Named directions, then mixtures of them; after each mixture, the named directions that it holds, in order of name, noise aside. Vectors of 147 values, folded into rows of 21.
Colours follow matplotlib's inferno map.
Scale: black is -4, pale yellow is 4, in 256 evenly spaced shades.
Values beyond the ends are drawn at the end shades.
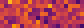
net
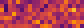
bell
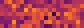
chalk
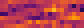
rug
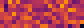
bell, net.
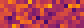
bell, net.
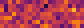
bell.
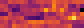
rug.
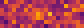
chalk, net, rug.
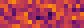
bell, net, rug.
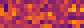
bell, rug.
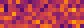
bell.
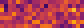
bell.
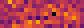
chalk, net, rug.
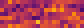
bell, rug.
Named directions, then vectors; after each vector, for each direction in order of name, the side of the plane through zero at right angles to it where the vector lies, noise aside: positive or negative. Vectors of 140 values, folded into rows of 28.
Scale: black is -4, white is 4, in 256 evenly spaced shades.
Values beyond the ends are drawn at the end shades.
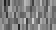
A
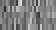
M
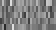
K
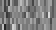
positive, positive, positive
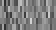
positive, positive, positive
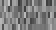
negative, negative, negative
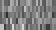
positive, positive, negative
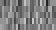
positive, negative, negative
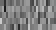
positive, negative, positive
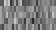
negative, negative, positive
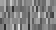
negative, positive, negative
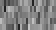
positive, negative, positive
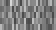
positive, positive, negative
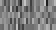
positive, negative, negative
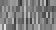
positive, negative, negative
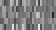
positive, positive, negative
